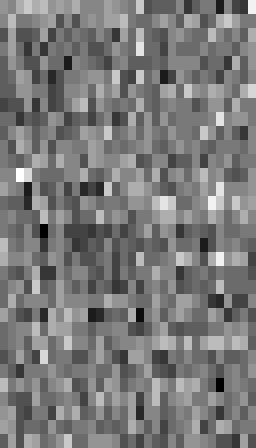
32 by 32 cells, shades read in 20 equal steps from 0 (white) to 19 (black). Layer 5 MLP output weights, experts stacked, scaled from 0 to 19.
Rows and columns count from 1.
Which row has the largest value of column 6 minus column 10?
23
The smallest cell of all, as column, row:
3, 13
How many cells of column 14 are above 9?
21
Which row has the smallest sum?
25
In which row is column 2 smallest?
2
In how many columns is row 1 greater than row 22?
13
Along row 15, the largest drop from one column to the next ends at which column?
5
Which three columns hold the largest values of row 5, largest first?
9, 29, 14
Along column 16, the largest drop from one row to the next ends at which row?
22
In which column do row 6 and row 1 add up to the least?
18
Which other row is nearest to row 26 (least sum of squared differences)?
11
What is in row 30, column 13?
8
